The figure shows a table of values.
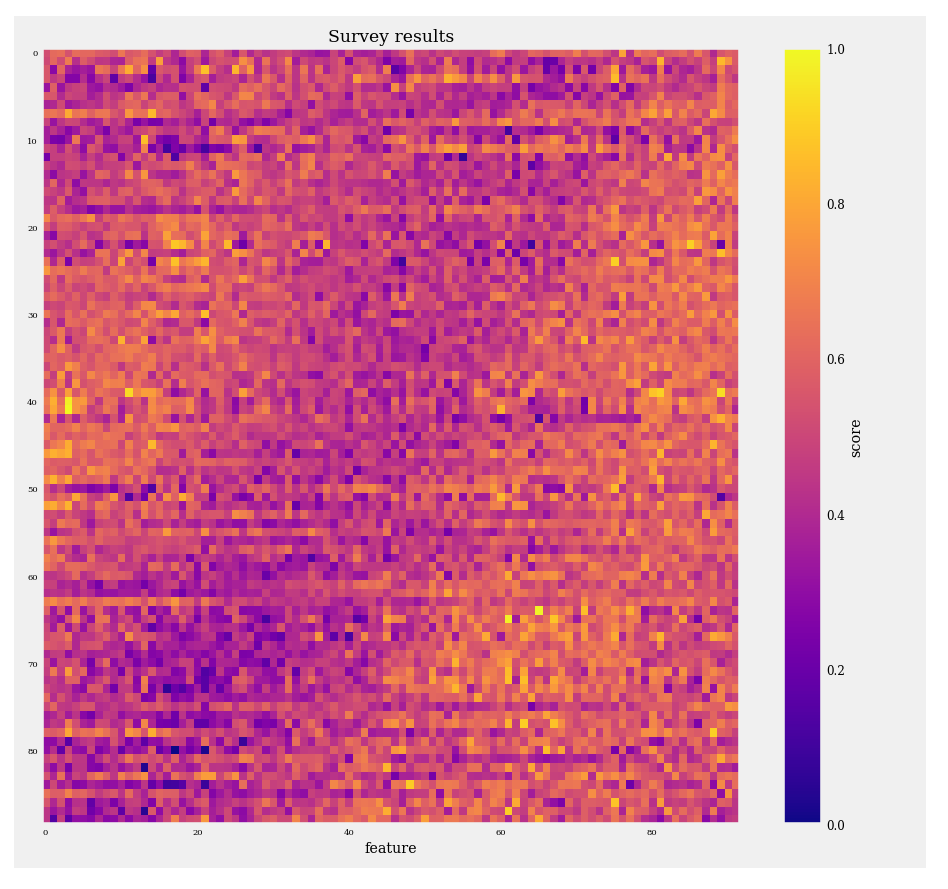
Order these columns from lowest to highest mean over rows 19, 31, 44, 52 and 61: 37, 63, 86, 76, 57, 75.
37, 57, 86, 63, 75, 76
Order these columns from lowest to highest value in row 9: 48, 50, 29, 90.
50, 48, 90, 29
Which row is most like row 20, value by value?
27
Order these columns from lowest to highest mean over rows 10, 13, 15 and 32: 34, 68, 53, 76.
53, 68, 34, 76
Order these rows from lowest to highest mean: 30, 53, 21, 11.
11, 53, 21, 30
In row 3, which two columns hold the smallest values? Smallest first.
14, 9
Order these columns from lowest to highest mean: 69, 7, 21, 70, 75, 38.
38, 21, 7, 70, 69, 75
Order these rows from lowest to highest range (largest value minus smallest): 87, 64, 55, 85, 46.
85, 55, 46, 64, 87
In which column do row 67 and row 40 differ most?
71
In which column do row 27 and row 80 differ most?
21
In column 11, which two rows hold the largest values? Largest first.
39, 2
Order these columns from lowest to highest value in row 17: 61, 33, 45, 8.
45, 33, 61, 8
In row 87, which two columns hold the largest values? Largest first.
61, 45
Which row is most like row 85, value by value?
59
